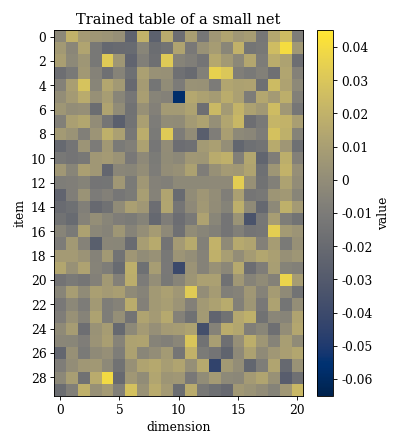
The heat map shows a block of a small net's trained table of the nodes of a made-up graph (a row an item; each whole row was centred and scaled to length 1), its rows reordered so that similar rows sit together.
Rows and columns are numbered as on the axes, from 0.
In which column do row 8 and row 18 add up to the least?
12
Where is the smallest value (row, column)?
5, 10
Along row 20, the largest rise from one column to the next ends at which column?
19
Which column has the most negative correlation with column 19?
8
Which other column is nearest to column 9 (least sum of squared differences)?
7
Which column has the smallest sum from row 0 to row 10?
6
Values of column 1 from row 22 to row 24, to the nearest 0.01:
0 0 0.01
